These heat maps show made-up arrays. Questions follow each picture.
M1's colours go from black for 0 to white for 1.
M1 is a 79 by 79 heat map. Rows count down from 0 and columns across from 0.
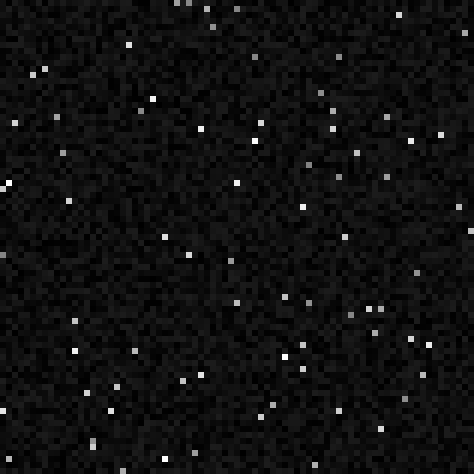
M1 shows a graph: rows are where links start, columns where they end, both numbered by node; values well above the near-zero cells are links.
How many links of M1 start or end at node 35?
1
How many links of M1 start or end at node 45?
2
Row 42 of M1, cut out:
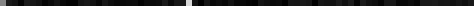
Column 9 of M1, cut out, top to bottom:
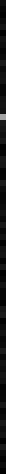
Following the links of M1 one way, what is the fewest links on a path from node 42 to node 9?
5
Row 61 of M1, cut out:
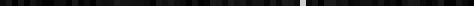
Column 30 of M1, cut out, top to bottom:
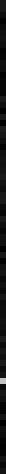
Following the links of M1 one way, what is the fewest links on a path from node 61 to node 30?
4
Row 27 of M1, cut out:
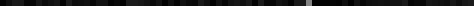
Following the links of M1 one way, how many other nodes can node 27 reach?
11
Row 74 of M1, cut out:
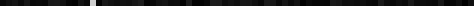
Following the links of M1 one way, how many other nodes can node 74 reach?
9
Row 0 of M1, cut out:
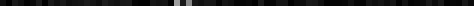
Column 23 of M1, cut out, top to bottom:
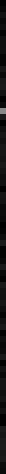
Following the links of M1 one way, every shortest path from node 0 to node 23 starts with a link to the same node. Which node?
node 29
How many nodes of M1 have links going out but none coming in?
6
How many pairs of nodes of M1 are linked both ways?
3
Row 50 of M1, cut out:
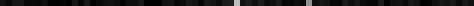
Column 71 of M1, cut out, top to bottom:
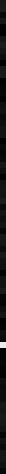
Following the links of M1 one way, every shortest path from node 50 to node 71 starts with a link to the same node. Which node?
node 39
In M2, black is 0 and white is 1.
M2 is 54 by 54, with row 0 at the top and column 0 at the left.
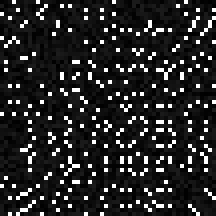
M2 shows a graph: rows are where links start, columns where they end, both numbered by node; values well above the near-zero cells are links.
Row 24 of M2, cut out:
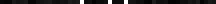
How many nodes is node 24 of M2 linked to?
3
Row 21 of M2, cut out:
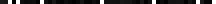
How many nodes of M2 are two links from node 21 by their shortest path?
5
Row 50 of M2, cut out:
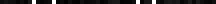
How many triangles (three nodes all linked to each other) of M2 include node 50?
6
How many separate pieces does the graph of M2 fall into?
4
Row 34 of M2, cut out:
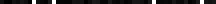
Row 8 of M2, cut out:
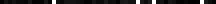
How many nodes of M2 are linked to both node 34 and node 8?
3
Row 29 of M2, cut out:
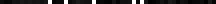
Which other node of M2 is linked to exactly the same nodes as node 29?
node 43
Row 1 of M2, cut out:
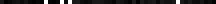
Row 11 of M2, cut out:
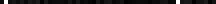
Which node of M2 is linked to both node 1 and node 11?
node 44
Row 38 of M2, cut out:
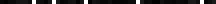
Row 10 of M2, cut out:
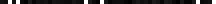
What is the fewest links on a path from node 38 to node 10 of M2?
2
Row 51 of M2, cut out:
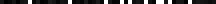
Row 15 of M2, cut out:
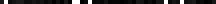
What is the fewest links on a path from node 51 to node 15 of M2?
3
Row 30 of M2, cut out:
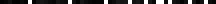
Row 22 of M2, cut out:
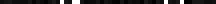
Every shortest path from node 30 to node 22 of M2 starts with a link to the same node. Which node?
node 17
